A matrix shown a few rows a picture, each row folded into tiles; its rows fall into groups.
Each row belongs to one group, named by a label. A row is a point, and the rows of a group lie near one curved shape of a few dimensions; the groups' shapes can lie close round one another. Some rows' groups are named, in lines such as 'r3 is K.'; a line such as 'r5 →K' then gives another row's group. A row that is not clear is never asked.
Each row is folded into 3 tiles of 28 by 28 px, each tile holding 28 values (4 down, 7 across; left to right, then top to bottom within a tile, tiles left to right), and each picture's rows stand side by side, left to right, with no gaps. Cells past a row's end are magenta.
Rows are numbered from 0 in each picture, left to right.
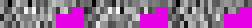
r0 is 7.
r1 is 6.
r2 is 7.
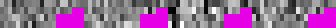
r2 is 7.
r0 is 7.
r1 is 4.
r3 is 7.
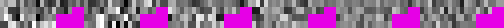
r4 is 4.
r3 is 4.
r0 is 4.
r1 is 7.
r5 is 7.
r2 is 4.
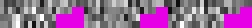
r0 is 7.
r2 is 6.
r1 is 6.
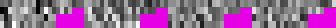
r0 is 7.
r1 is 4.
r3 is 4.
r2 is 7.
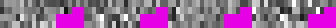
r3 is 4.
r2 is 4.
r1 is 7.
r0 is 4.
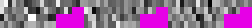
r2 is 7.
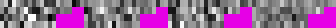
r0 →4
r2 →7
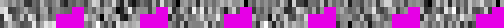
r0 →4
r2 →7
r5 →7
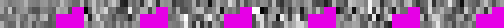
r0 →4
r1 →7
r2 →7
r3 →4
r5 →7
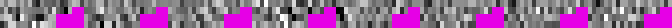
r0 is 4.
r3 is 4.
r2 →7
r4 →4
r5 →7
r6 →7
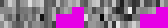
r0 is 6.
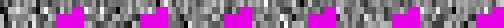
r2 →7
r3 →4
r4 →4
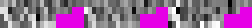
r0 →4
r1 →4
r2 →4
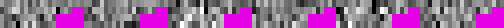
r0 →7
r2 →6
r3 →4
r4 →7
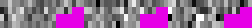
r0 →7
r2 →4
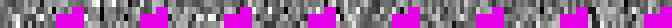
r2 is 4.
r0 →7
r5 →4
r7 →7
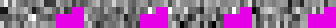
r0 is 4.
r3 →7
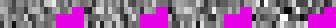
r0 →7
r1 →7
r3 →4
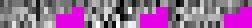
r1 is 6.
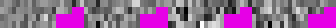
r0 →4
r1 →7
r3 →7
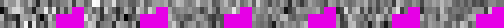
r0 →7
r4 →4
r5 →4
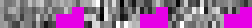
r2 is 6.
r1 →4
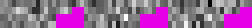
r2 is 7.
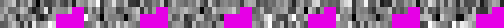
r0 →6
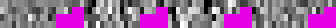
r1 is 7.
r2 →7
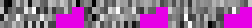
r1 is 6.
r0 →7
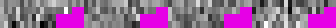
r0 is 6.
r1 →6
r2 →6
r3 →6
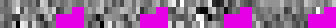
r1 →7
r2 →4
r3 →6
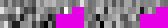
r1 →7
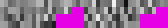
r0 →6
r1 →7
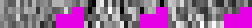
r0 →6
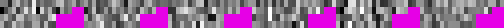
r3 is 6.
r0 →6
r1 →7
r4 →7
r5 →7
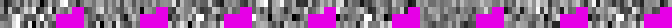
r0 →7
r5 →6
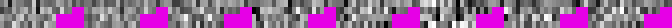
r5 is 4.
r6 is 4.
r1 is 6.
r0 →6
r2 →7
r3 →7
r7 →6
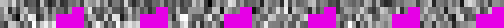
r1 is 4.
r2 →7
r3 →6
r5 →7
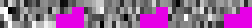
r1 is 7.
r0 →4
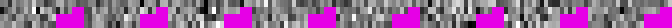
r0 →6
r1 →4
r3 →4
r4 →7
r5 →6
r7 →6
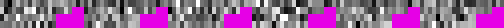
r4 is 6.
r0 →7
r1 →6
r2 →7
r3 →4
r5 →6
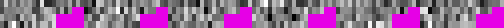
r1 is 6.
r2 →6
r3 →6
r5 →4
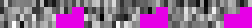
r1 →4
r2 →6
